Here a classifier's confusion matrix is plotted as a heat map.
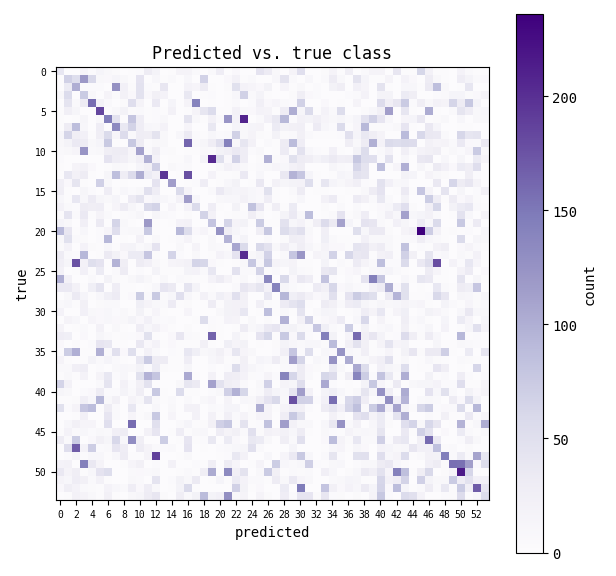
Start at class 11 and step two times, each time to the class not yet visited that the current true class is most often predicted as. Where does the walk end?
35
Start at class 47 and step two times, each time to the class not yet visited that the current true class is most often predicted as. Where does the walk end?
7
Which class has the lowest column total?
32
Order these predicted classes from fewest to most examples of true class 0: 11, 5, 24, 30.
24, 5, 11, 30
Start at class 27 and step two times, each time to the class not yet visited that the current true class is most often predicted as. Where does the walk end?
29
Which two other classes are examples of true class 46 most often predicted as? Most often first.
9, 34
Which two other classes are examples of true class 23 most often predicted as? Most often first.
30, 3
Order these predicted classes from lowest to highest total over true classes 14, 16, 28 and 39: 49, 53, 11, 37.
53, 11, 49, 37
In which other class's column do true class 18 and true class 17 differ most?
31
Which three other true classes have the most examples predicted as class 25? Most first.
42, 19, 22
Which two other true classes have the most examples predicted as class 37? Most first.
33, 38
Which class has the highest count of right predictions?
50
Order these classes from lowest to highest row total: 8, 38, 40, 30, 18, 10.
30, 18, 10, 8, 40, 38
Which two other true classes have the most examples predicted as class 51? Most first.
49, 4
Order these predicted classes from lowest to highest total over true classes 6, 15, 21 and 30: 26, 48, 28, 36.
36, 48, 28, 26
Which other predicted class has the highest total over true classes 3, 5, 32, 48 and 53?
12
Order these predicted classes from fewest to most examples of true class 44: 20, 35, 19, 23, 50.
19, 23, 20, 50, 35
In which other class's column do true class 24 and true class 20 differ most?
45
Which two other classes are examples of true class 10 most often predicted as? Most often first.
3, 52
